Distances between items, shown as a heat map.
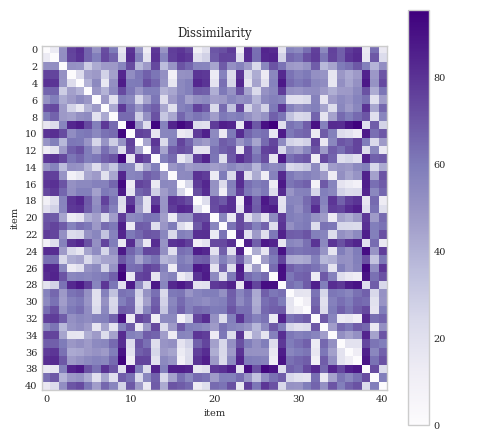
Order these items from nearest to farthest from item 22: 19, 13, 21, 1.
21, 13, 1, 19
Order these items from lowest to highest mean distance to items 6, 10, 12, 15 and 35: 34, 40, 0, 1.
34, 40, 0, 1
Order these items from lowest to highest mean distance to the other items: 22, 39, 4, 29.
39, 29, 4, 22
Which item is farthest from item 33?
13
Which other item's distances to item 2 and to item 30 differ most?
31
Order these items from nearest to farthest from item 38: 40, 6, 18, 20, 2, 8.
18, 40, 2, 6, 8, 20
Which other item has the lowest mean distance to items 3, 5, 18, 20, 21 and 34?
15
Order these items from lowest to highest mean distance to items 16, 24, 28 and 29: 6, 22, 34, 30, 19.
6, 30, 34, 22, 19
